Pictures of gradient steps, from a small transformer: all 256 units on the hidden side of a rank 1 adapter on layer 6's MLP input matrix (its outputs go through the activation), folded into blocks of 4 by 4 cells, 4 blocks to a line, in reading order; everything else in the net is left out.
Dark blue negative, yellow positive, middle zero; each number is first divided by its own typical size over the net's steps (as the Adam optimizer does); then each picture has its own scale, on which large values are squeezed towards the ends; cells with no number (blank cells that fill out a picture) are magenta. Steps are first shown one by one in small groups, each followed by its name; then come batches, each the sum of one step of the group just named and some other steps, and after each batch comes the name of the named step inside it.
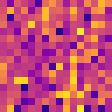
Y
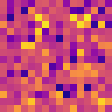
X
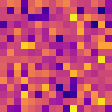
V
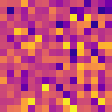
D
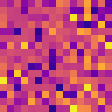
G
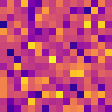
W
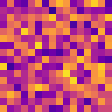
G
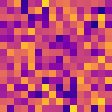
V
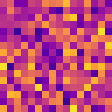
G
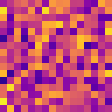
Y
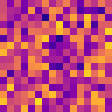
V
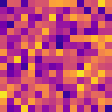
V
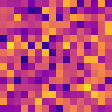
G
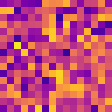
Y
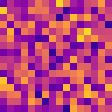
G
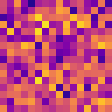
X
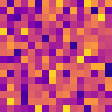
Y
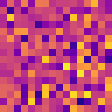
D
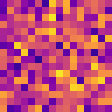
Y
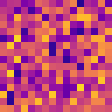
X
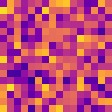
W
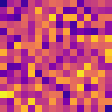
X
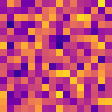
X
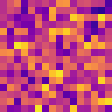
V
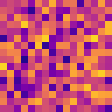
Y
